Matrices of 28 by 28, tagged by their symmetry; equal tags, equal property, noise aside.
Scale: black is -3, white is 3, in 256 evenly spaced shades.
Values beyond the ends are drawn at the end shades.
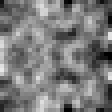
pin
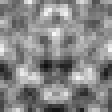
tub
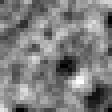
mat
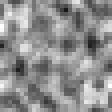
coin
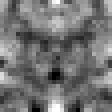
tub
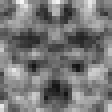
tub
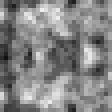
pin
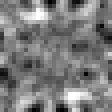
coin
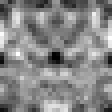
tub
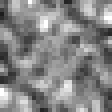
coin
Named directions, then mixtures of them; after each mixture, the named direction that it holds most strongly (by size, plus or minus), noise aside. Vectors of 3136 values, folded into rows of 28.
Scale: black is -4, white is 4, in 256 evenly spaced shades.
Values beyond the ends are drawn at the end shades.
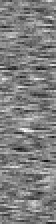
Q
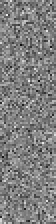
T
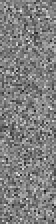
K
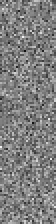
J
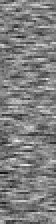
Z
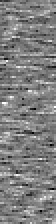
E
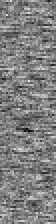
Q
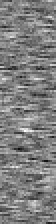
Q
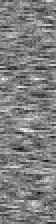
Q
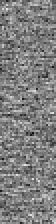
J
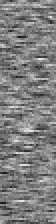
Z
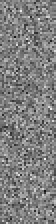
K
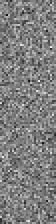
T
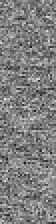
T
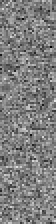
J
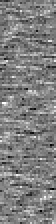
E
